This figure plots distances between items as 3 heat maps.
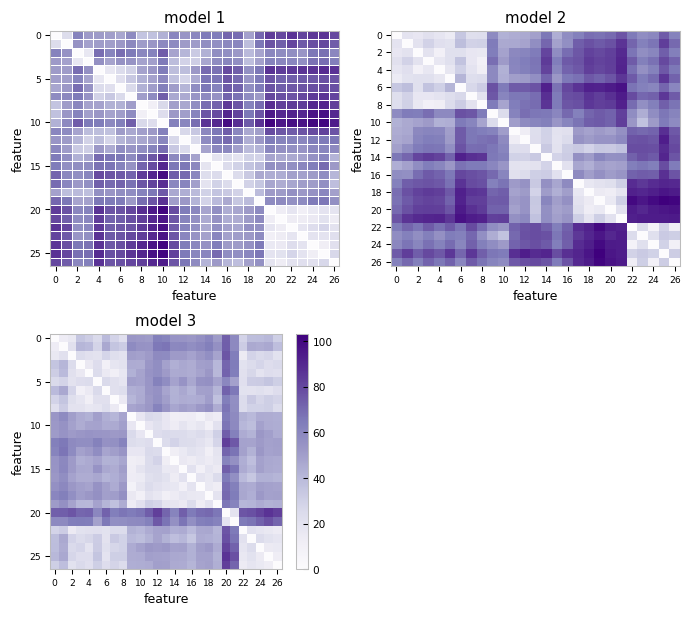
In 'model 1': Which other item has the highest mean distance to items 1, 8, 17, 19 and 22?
10
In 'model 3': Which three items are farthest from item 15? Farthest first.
20, 21, 1
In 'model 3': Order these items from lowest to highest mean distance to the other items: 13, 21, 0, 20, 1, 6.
6, 13, 0, 1, 21, 20
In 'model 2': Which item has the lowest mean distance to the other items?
0
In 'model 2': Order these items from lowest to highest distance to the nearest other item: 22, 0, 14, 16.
22, 0, 16, 14
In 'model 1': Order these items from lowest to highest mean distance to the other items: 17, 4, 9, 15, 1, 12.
12, 17, 15, 1, 4, 9
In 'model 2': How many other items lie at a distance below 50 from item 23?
6
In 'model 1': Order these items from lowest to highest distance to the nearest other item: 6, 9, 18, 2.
9, 2, 6, 18
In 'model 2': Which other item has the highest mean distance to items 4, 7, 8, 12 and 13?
25
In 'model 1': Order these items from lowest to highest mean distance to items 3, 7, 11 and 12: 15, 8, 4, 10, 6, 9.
4, 6, 8, 9, 15, 10
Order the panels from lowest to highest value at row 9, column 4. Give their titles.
model 3, model 1, model 2
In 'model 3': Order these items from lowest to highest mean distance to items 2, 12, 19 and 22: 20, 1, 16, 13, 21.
16, 13, 1, 21, 20
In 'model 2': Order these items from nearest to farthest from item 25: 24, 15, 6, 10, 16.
24, 10, 6, 15, 16
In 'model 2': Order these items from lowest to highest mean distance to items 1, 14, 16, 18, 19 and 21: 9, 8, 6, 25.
9, 8, 6, 25
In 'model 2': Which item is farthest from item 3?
21
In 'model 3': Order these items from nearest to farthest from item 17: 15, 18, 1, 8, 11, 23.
15, 18, 11, 23, 8, 1
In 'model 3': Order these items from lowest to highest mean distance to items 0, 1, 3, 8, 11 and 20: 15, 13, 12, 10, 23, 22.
22, 23, 10, 15, 13, 12
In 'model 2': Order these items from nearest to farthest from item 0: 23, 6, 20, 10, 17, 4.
4, 6, 10, 23, 17, 20
